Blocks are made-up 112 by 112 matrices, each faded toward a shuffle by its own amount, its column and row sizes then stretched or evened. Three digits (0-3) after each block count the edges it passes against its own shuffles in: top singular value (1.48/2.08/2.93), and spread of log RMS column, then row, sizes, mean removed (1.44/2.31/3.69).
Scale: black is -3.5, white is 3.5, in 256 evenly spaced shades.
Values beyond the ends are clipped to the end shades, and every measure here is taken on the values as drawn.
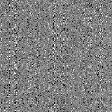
2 2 0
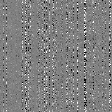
2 3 0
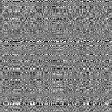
3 1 3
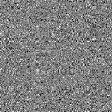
2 1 1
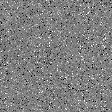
0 1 0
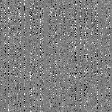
1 3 1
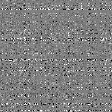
0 2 3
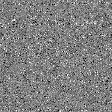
0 0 1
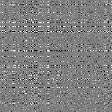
3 2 3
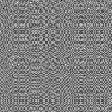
3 2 1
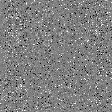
1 1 0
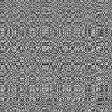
3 1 3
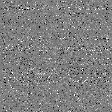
0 1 2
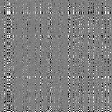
3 3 2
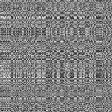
3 0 3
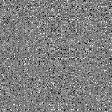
2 1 1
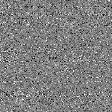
1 0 2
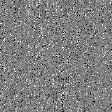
1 2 0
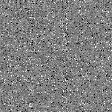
1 1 1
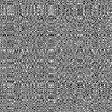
3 1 2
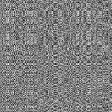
3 2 1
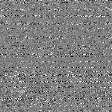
0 0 3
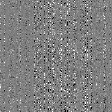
1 3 1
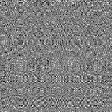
3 0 2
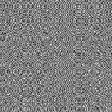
3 1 0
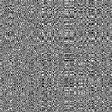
3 2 2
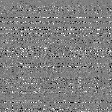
0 1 3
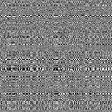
3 1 3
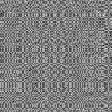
3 1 2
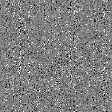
1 2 0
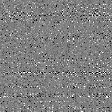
2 1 2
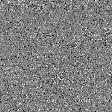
1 0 1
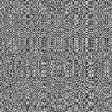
3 2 1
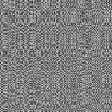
3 2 1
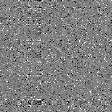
2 1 1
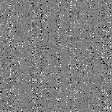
1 2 1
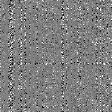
1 3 2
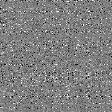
1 1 2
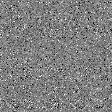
0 1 1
